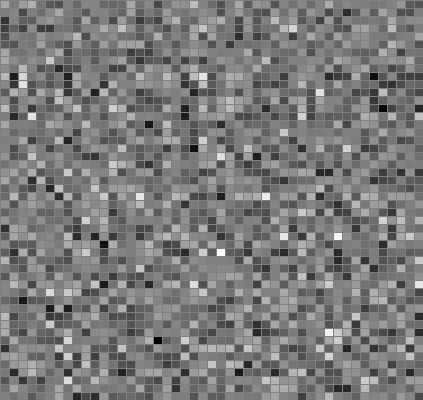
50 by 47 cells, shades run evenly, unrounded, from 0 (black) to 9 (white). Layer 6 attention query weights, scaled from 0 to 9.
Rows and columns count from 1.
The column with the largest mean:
23
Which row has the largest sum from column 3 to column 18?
37
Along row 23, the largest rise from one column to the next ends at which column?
5
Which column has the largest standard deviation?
8
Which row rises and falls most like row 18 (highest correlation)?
11
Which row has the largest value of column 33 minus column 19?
4
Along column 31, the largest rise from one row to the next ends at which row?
48
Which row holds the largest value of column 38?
30
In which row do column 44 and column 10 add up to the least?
42
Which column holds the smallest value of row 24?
6
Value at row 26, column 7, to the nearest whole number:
5
